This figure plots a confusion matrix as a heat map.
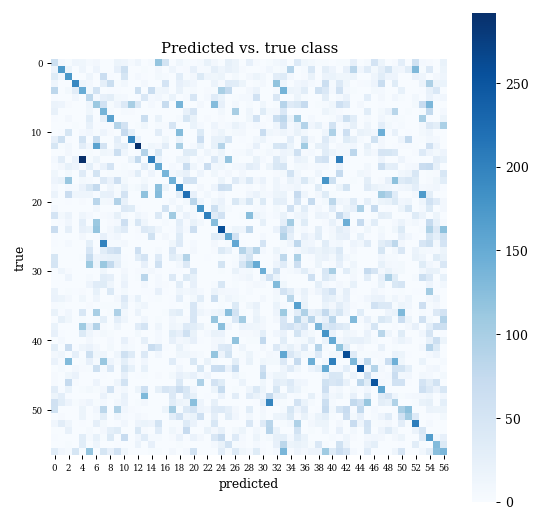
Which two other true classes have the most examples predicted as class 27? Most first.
37, 29
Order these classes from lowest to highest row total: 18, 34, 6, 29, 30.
34, 30, 18, 29, 6
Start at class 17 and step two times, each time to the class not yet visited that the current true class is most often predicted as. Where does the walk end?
47
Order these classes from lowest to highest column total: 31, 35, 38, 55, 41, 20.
31, 38, 55, 20, 41, 35
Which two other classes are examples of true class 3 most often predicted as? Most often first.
32, 54
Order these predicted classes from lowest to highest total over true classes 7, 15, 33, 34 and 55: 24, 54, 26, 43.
43, 24, 26, 54
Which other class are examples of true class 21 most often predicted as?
44
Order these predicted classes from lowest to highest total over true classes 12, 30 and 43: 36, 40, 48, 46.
46, 48, 36, 40
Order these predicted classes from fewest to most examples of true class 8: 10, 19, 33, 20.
10, 20, 19, 33
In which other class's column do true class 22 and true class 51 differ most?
28
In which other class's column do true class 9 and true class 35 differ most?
56
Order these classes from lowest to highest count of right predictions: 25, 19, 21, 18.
25, 21, 18, 19
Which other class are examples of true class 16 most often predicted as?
41
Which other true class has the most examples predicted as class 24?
38
